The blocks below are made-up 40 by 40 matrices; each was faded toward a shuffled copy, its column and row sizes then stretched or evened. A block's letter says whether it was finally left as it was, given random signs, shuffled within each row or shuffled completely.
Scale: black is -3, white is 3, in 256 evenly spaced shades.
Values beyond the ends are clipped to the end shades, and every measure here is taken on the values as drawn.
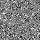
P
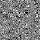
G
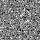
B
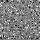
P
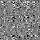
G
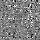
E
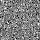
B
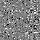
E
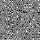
E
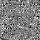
E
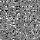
E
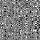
G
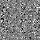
E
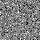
B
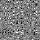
G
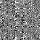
G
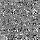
E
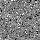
B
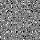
G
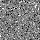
B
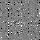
E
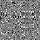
G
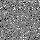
P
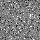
B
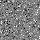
B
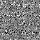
P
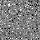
E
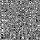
G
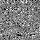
P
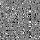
G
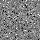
B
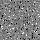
B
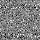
P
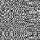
G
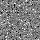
B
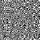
G
